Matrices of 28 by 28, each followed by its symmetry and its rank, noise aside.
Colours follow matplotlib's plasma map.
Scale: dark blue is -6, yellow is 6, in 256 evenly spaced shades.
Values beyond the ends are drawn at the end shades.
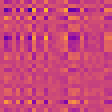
no symmetry, rank one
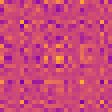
symmetric, rank two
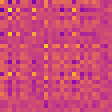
symmetric, rank two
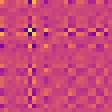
symmetric, rank one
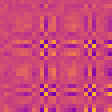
symmetric, rank one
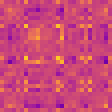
symmetric, rank two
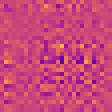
no symmetry, rank two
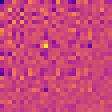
symmetric, rank three
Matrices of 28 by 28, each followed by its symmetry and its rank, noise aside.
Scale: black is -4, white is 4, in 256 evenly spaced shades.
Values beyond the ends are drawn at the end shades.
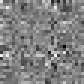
no symmetry, rank four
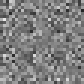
no symmetry, rank five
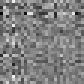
antisymmetric, rank four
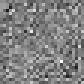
symmetric, rank six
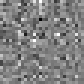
no symmetry, rank four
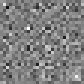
symmetric, rank five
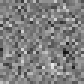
antisymmetric, rank six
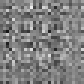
antisymmetric, rank four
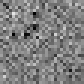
symmetric, rank five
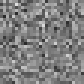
antisymmetric, rank six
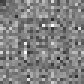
symmetric, rank six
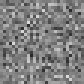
antisymmetric, rank six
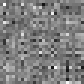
no symmetry, rank five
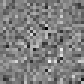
symmetric, rank six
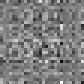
no symmetry, rank four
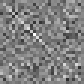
symmetric, rank six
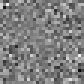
antisymmetric, rank six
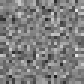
antisymmetric, rank six
